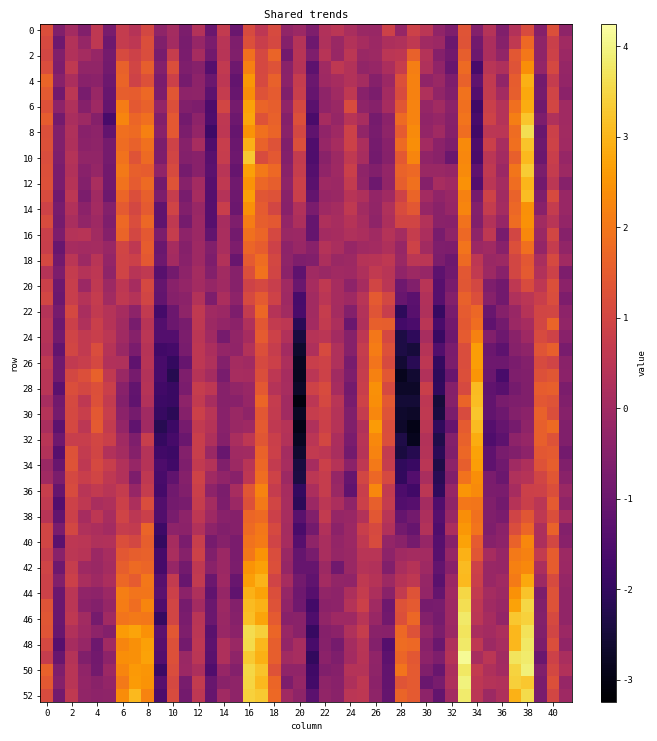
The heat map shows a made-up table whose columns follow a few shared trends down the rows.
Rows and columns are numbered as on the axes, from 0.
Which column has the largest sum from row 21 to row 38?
34
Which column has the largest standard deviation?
29
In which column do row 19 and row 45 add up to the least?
9
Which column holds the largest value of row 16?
38
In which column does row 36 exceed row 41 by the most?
26
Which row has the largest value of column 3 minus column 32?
27
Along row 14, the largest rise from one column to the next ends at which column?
16
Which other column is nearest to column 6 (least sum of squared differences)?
8
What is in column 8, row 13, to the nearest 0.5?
1.5
